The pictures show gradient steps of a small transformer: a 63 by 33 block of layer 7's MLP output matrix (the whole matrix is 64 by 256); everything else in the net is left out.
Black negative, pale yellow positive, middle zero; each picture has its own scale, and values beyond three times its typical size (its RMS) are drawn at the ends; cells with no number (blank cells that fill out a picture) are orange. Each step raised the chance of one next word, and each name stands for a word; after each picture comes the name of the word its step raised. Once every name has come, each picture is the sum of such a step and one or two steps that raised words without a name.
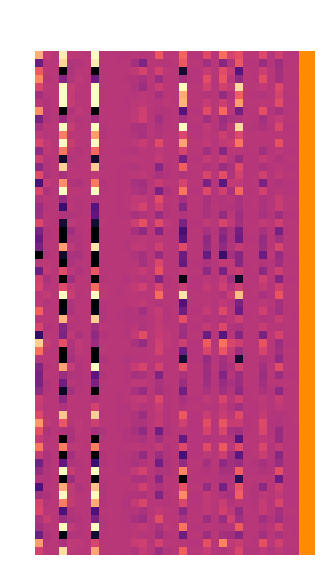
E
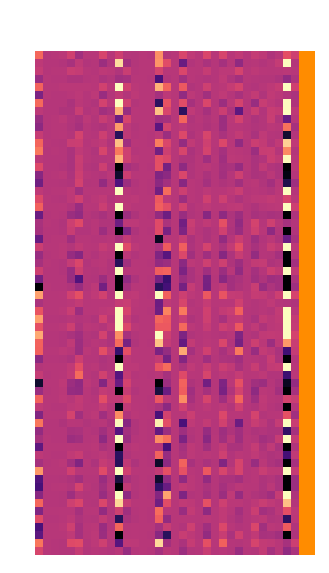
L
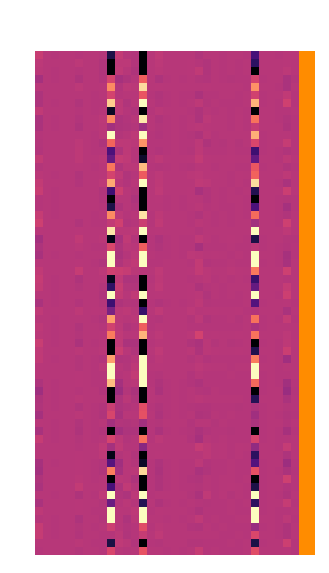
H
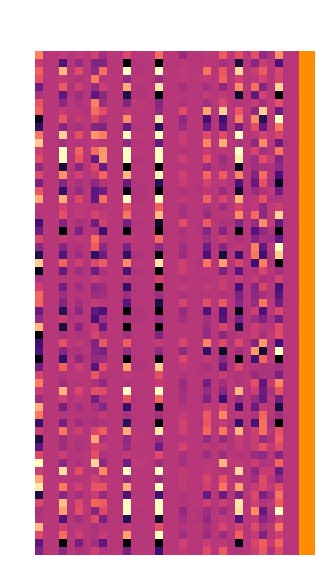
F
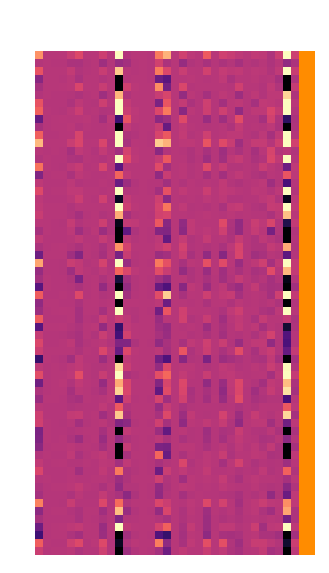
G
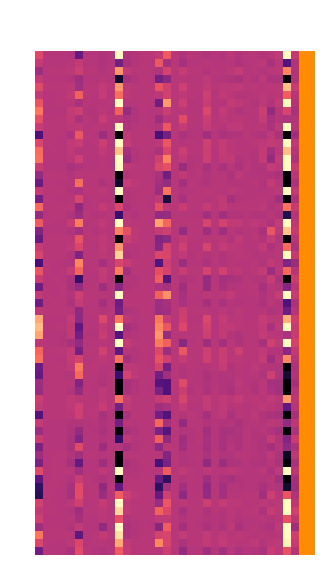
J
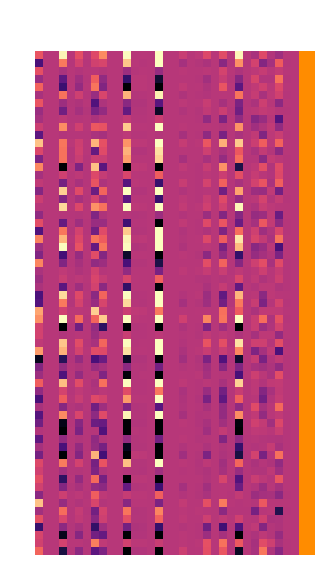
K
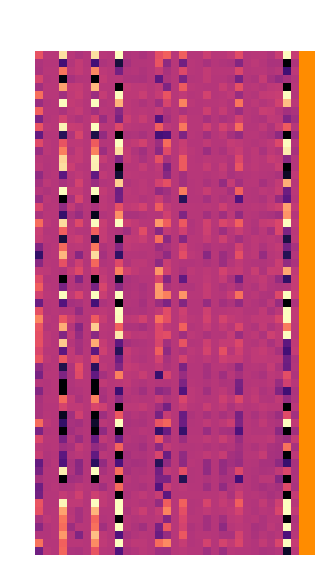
J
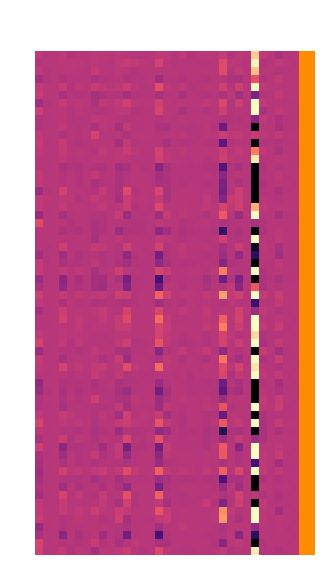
L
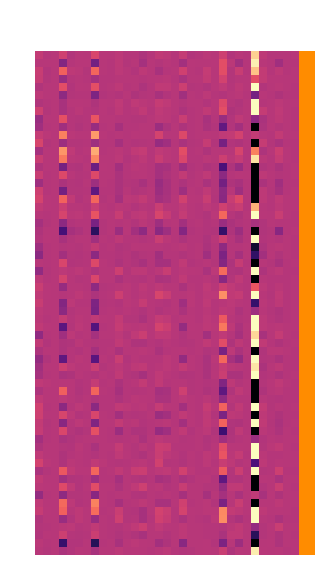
F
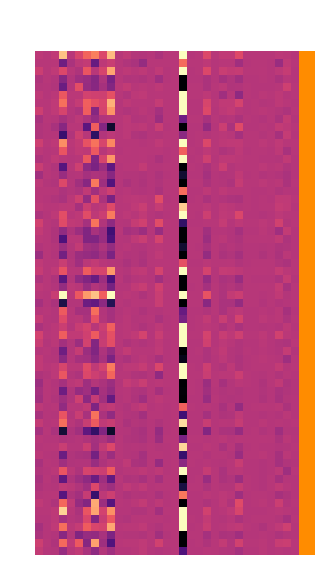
G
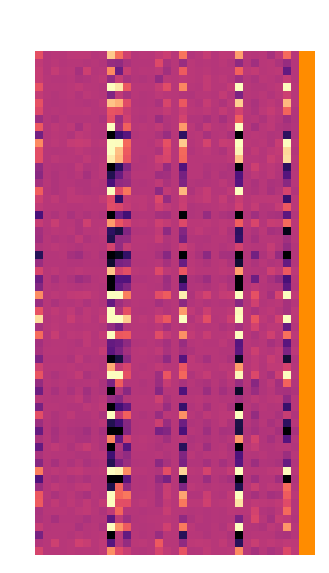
L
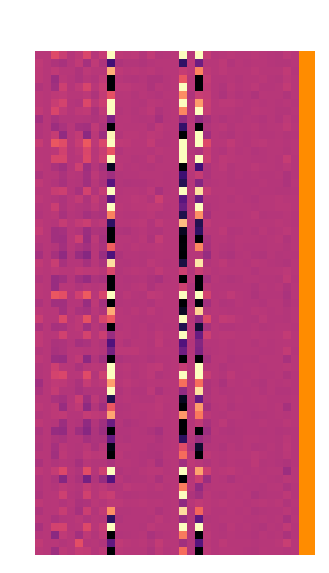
G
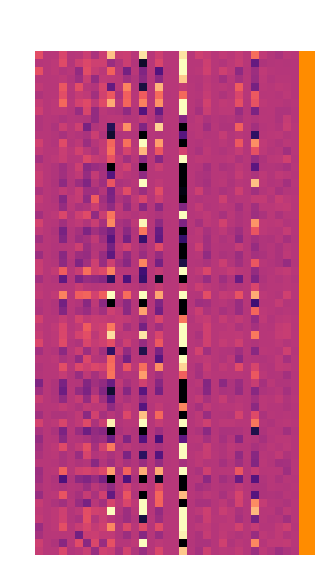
E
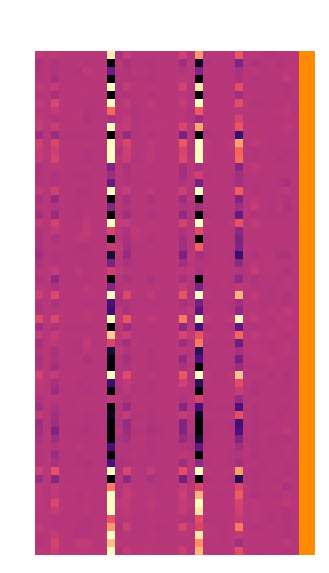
J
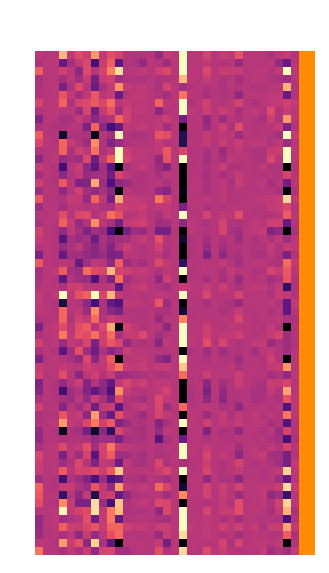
F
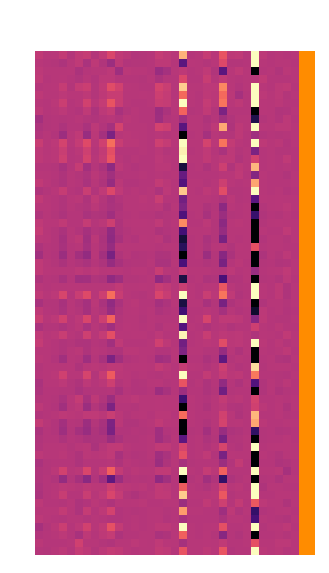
E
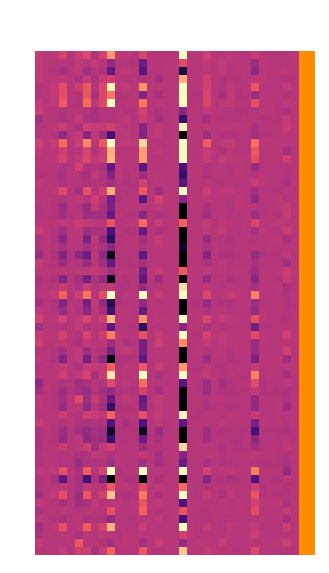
E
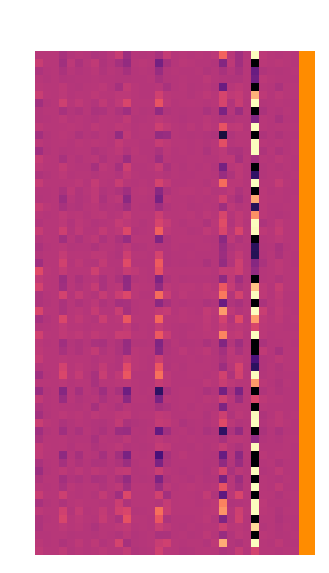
H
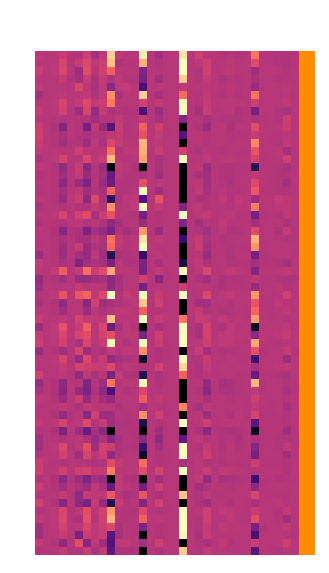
K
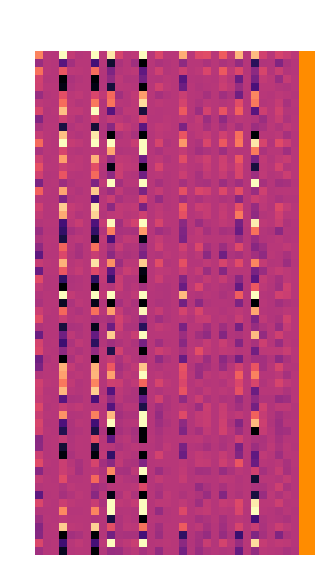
G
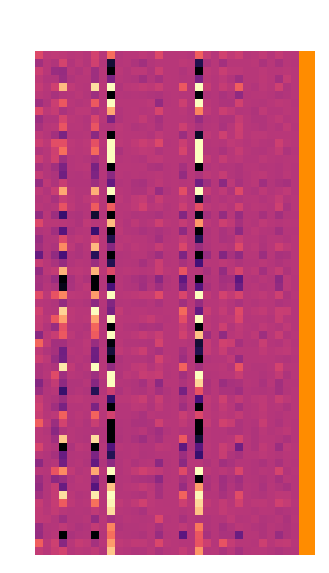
L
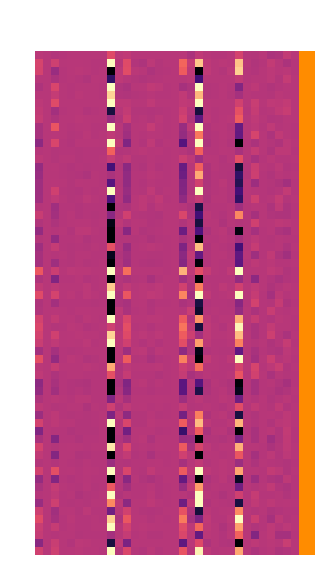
E
